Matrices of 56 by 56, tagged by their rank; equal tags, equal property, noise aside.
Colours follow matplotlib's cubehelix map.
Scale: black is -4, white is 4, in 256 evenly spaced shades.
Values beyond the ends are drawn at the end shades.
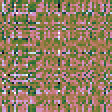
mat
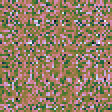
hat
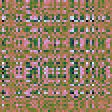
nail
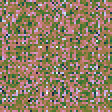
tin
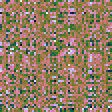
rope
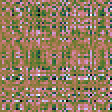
mat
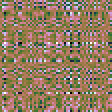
nail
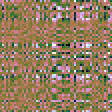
nail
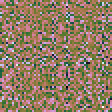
hat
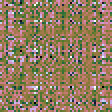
rope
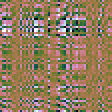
nail
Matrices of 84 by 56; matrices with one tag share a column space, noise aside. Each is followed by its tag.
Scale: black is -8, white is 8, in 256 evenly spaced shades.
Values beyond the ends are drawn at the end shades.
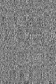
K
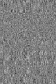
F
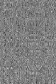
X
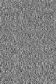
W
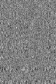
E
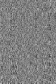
W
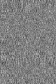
F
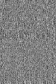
K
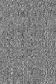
X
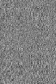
W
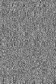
X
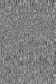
F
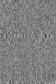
K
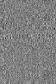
K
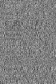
E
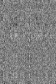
K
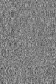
X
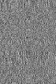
F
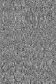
W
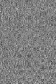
W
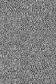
W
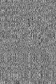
K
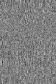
F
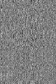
K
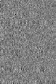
E
